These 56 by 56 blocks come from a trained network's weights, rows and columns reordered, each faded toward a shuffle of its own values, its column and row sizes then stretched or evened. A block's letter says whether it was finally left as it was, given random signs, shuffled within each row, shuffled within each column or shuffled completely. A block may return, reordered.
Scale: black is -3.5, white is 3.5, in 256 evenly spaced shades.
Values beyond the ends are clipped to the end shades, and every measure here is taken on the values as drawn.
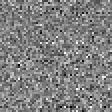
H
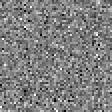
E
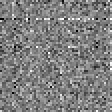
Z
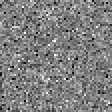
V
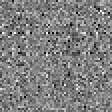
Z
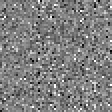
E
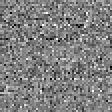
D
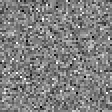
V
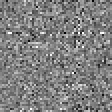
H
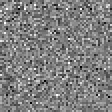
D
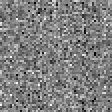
E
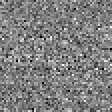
D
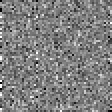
E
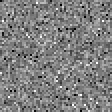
V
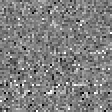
D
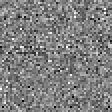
D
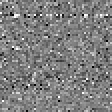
H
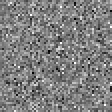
E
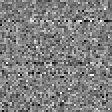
D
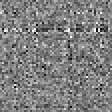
Z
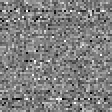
D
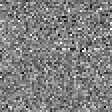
D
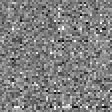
Z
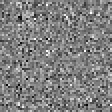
H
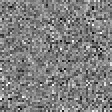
H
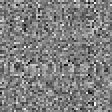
Z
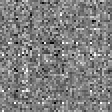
Z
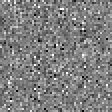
E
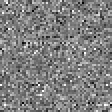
D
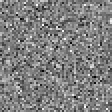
V
